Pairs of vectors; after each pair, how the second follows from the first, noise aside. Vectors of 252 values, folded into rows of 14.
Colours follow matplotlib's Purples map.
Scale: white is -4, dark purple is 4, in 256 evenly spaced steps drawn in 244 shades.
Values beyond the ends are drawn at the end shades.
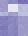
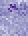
negated, partly zeroed.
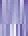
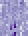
negated, partly zeroed.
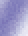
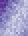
reversed, negated.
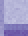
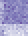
negated.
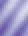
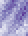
negated.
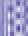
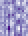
negated.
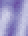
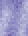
shrunk.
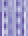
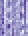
reversed, negated.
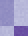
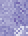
negated, partly zeroed.
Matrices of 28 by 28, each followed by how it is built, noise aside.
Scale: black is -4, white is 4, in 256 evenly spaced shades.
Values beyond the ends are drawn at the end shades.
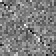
diagonal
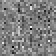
uneven columns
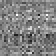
low rank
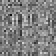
blocks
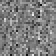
uneven columns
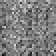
blocks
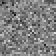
diagonal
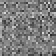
low rank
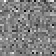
uneven rows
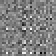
low rank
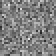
blocks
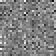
low rank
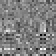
low rank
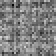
blocks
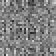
blocks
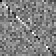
diagonal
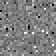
sparse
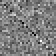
diagonal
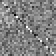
diagonal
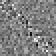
banded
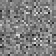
low rank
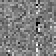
uneven columns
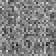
blocks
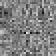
low rank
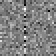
uneven columns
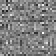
low rank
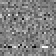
uneven rows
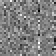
uneven columns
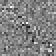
banded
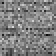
blocks
